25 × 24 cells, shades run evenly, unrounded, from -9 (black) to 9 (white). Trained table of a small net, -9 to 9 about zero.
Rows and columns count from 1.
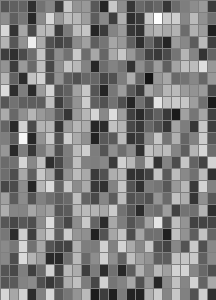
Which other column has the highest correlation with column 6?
18
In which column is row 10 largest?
13
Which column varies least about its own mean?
9
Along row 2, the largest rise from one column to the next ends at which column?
17
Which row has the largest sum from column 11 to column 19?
21
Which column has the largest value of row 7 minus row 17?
4
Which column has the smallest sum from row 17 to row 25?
7
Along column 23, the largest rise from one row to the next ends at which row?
6
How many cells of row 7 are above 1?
8
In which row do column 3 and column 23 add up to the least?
5
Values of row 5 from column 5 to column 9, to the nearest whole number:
5 -3 1 -1 5
